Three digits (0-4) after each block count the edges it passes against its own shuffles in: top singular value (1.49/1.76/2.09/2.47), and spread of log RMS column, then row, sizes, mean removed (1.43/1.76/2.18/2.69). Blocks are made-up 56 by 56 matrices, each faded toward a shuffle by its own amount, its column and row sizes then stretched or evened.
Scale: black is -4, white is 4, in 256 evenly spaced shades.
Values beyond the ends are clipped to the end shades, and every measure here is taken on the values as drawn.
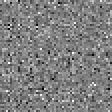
2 1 1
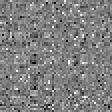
3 1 0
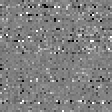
0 1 4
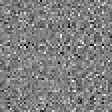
3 2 1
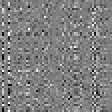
4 4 2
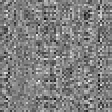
3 4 1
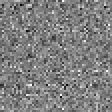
1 2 2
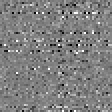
0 1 4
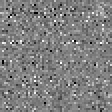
0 0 3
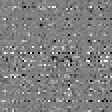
1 2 4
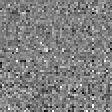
1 1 3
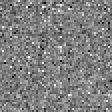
0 1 0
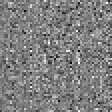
0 3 1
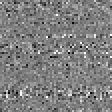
0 0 4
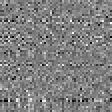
4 1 3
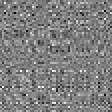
3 1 3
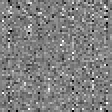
1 3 0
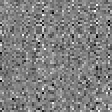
3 3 1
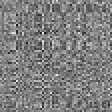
4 3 2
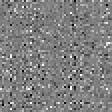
3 3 2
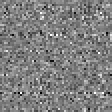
0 0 3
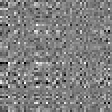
4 4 4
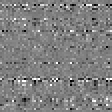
4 1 4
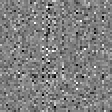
2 3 0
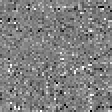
1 1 2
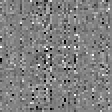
2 4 0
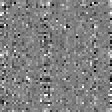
2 4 3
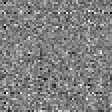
1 1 3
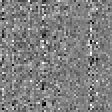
1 4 1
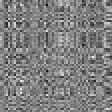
4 4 3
